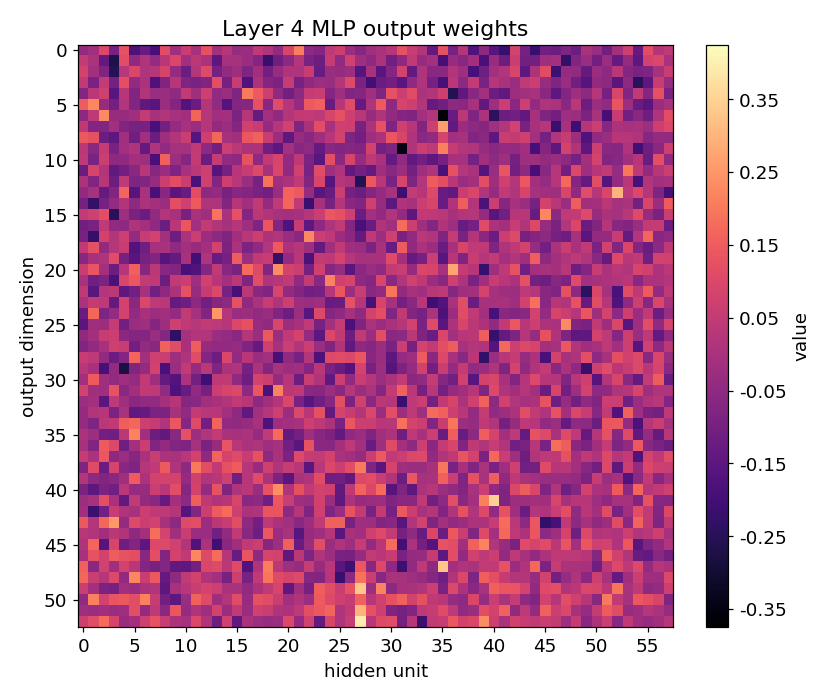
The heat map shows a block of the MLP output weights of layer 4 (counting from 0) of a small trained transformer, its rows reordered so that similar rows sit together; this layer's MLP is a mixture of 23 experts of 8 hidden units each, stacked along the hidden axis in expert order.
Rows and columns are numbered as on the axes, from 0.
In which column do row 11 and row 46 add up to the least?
35
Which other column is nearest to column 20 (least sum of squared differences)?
37
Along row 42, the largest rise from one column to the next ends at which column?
31
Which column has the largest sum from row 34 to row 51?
27
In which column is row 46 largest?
11
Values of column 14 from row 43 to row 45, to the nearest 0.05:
0.05 -0.05 -0.05
